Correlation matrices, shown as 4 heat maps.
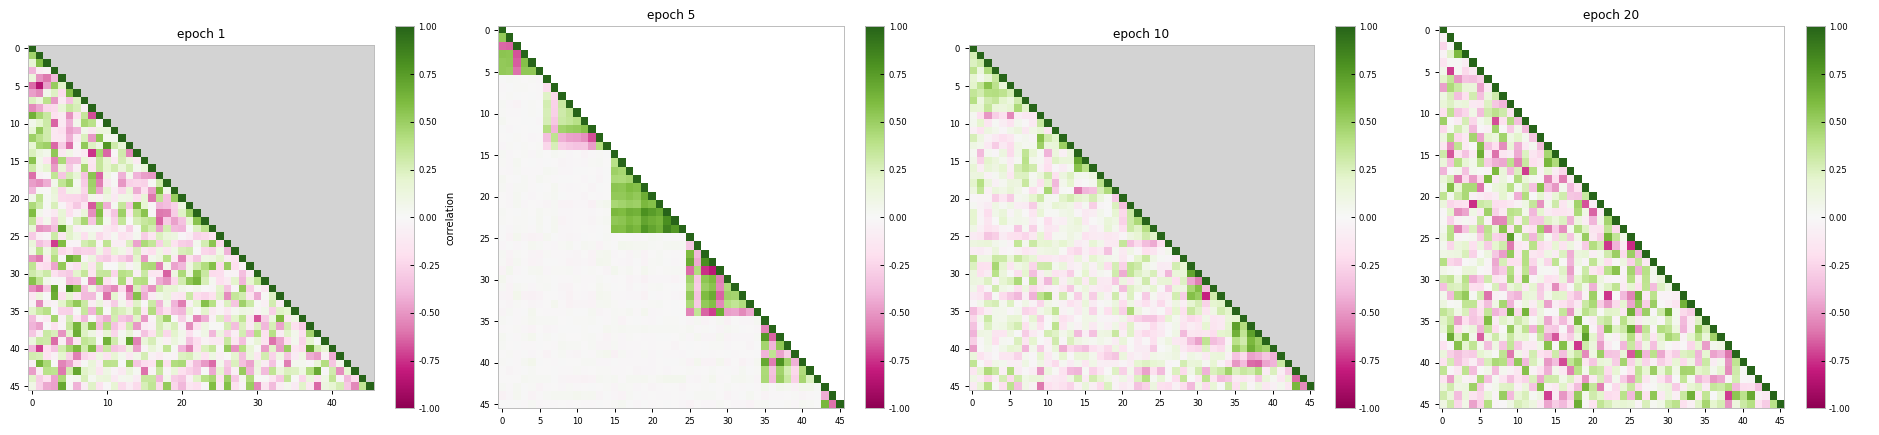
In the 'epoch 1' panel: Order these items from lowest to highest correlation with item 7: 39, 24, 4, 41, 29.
41, 4, 24, 29, 39
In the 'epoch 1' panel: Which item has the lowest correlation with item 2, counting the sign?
4
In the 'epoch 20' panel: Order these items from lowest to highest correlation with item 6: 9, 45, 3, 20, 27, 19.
3, 20, 19, 27, 9, 45
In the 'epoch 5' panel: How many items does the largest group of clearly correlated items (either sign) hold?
10
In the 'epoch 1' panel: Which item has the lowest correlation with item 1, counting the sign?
5
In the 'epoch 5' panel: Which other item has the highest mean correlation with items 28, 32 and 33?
27
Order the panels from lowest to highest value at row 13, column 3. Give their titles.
epoch 1, epoch 10, epoch 20, epoch 5
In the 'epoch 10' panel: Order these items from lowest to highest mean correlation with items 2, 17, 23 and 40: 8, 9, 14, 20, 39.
9, 20, 14, 8, 39
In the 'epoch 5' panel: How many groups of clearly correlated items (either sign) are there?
6
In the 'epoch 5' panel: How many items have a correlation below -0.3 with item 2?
5
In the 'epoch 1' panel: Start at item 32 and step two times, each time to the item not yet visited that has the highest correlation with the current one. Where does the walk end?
28
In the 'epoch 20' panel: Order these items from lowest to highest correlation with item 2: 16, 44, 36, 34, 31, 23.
44, 36, 23, 34, 31, 16
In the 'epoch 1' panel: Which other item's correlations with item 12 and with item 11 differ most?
22
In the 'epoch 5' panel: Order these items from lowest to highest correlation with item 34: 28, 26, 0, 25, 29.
28, 25, 0, 26, 29
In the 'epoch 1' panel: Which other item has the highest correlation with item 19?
17
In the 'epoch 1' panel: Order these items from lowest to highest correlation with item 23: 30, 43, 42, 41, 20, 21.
42, 20, 41, 43, 21, 30
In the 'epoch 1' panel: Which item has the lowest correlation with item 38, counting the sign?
45
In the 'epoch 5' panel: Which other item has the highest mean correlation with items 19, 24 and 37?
22
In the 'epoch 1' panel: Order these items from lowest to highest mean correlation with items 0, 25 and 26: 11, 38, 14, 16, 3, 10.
3, 38, 14, 11, 10, 16
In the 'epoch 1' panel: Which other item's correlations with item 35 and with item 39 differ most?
14
